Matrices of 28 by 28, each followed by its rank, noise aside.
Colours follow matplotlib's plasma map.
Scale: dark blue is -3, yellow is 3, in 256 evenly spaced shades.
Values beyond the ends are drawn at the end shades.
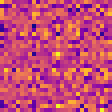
five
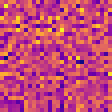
six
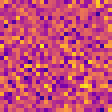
eight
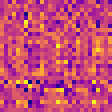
five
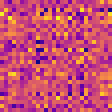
five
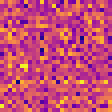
eight
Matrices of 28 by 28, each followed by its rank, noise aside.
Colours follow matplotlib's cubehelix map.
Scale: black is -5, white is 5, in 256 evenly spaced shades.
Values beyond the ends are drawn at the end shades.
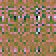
two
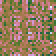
three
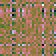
two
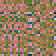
three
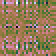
two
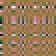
one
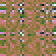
two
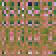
two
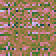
four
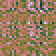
three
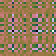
one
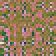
three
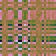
one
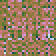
three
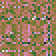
four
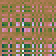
one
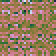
three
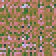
four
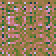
three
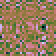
three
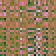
two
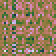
two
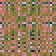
two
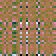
one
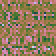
four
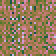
four
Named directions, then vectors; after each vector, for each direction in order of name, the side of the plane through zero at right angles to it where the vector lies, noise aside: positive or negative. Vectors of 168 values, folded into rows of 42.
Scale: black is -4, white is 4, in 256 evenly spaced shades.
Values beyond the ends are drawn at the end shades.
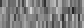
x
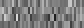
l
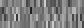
negative, negative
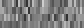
positive, negative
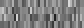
positive, positive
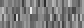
positive, positive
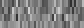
negative, positive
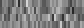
negative, positive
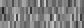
negative, negative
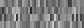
negative, negative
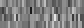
negative, negative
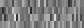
negative, negative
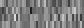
negative, negative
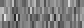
positive, positive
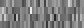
positive, positive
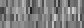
negative, negative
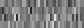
negative, negative
